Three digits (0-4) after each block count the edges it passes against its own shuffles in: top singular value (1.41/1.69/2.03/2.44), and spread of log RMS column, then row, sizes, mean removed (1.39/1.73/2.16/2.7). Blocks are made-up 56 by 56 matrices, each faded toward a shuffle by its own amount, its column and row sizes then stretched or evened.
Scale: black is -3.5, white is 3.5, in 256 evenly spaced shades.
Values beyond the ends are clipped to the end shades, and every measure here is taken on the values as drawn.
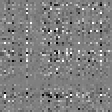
0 4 4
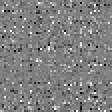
0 3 3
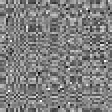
4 1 1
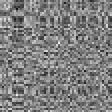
4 2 1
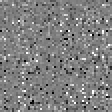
0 2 2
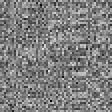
3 0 0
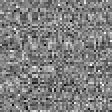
3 0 1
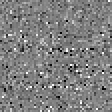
1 1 2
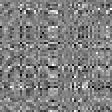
4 3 4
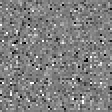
0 1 2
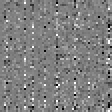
1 4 0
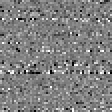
2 0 4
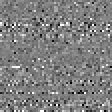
2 0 4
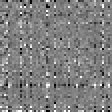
4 4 3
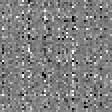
2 4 2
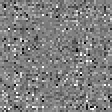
0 3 3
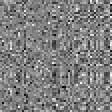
4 2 1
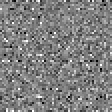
0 1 3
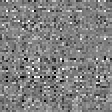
2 2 4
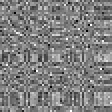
4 0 1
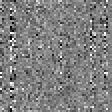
1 4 1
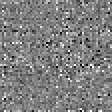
1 2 3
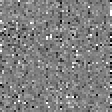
0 3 2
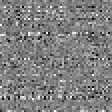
2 1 4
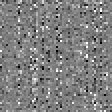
1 4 0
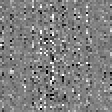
0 4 0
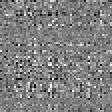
2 3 4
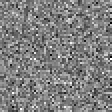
1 1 0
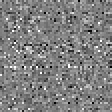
1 0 3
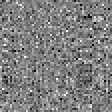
2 0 0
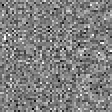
3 0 1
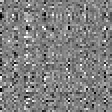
3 4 2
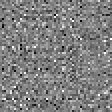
2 3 1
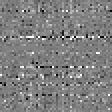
3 1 4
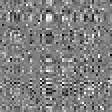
4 3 3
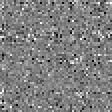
1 1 2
